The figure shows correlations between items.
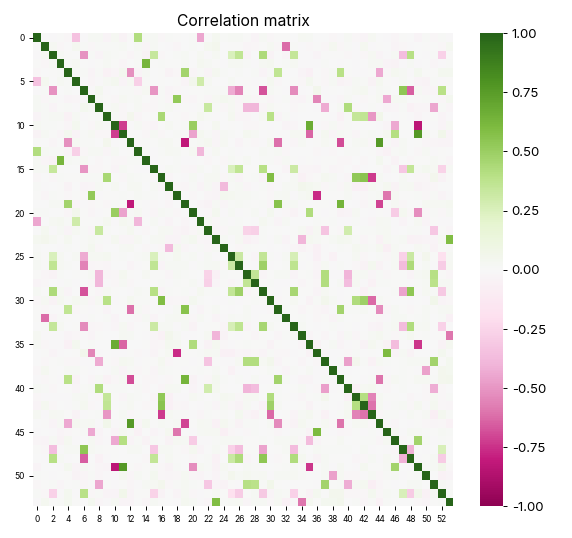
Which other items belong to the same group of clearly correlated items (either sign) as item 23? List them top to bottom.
34, 53
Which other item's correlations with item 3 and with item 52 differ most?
14
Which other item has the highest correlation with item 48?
29
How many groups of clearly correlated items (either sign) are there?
12
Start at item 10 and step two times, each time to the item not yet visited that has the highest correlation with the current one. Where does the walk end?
20
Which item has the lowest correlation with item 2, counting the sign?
6
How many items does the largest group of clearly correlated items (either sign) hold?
10
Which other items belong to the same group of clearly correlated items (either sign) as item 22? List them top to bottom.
8, 27, 28, 37, 40, 51
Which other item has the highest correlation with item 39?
19
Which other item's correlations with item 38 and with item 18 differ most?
36
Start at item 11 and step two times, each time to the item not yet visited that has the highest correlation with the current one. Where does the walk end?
46
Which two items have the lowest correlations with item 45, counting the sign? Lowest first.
18, 7
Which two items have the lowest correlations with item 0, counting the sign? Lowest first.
21, 5
